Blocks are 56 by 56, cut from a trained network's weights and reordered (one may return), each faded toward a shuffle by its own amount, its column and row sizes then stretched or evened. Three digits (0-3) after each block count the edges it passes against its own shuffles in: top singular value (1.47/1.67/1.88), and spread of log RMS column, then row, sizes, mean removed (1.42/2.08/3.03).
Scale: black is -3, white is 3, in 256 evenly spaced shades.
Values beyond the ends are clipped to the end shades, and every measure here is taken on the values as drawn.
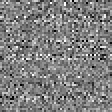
2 0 2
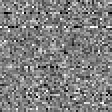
1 0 2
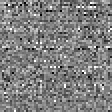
0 1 2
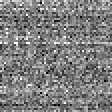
2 1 1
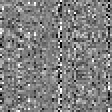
3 3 0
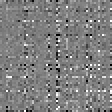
1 3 2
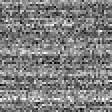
3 0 1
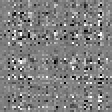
0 3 3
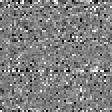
2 1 2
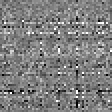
2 2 2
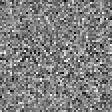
0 0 1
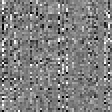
3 3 1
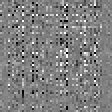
3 3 2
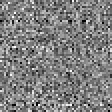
3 0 1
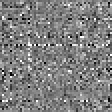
0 2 2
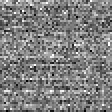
2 1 0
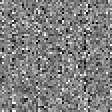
2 2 0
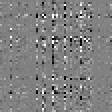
1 3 2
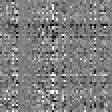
3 3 1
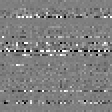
3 0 3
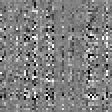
1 3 2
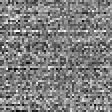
2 1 1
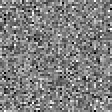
0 1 0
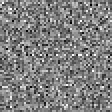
0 0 1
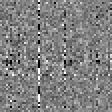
3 2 1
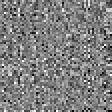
3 2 1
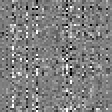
2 3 2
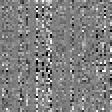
1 3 1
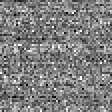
1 1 1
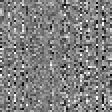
1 3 0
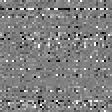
2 1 3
